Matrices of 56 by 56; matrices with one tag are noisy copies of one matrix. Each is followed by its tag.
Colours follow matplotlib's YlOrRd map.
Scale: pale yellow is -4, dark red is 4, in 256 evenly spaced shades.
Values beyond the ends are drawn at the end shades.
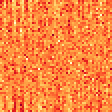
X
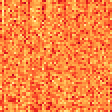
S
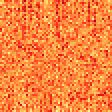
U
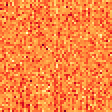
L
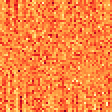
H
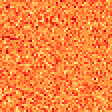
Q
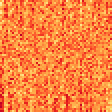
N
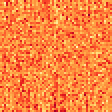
L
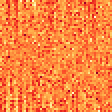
H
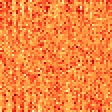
X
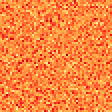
Q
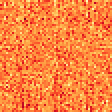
L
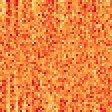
H
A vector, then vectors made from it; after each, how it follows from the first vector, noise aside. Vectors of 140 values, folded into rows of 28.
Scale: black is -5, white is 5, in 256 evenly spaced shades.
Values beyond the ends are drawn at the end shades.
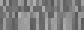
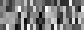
wrapped around, scaled up.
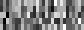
reversed, scaled up.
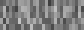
wrapped around.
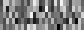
wrapped around, scaled up.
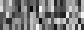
reversed, negated, scaled up.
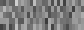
wrapped around.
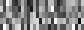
reversed, negated, scaled up.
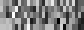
wrapped around, scaled up.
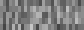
wrapped around.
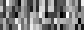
reversed, negated, scaled up.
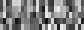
reversed, scaled up.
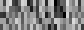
reversed, negated, scaled up.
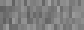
wrapped around, negated, shrunk.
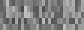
wrapped around.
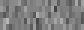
wrapped around, partly zeroed.
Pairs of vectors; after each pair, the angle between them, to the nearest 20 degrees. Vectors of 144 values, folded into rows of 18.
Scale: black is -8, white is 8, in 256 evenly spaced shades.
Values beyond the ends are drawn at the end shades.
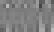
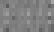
120 degrees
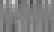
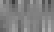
140 degrees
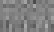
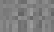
120 degrees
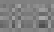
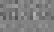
100 degrees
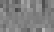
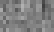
40 degrees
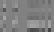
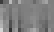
100 degrees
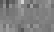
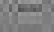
100 degrees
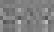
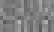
40 degrees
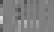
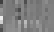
20 degrees
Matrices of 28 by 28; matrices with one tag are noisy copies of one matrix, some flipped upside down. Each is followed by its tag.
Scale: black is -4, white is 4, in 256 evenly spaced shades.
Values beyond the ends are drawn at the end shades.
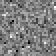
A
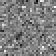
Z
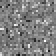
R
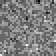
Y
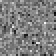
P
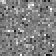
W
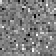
R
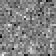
W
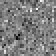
Z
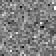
A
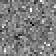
Z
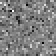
Z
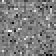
W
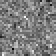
W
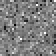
P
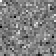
Y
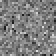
P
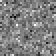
Y
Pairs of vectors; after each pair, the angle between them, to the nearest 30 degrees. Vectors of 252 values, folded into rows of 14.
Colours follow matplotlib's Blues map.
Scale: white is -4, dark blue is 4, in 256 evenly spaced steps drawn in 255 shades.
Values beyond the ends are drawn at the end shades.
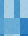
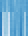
90 degrees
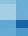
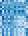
120 degrees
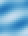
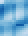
30 degrees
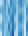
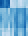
120 degrees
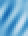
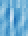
60 degrees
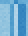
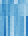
120 degrees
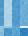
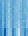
90 degrees
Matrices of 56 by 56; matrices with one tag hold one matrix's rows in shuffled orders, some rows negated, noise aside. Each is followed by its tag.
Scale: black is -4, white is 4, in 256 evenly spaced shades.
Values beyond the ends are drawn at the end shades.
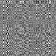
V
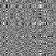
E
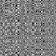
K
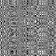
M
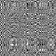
M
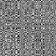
K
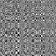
K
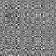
K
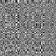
K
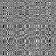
V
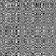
K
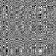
E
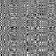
M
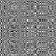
M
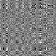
E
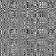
M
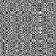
E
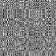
V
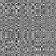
K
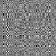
V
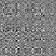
K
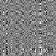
E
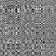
K
